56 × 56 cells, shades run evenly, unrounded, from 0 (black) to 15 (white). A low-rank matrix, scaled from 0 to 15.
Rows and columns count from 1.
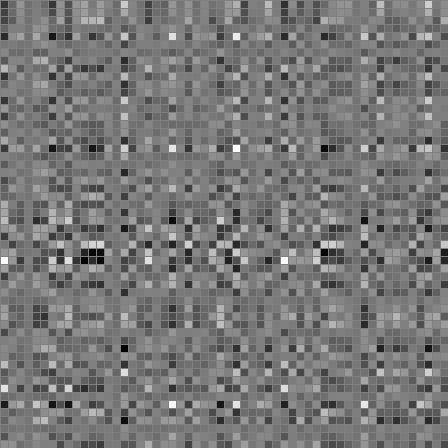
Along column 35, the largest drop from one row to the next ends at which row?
32
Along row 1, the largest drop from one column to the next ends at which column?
31
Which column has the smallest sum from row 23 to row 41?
22
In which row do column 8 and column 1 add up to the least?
51
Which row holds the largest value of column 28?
28
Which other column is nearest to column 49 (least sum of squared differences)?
39
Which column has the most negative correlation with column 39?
6
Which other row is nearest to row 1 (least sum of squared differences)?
13
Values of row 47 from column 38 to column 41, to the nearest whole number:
4 8 6 4
